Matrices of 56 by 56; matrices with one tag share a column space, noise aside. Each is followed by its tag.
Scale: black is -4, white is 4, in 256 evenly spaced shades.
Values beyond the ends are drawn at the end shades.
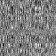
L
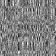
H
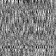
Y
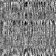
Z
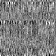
Z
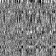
Y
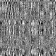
Z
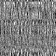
Z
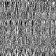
Z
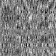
L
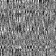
Y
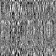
Z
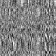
H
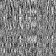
L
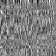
Y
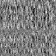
L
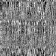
Z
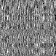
L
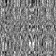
H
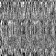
Z
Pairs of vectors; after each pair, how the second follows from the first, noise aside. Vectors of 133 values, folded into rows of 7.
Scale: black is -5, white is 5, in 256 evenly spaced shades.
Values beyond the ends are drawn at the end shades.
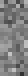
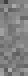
reversed, shrunk.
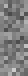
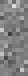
reversed, partly zeroed.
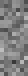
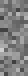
copied.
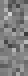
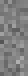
reversed, shrunk.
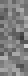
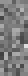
sign-scrambled.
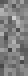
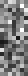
wrapped around, scaled up.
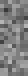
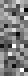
wrapped around, scaled up.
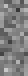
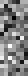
wrapped around, scaled up.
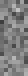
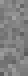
reversed, shrunk.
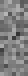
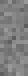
reversed, shrunk.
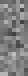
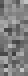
reversed.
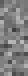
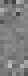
reversed, partly zeroed.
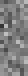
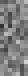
copied.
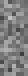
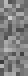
copied.
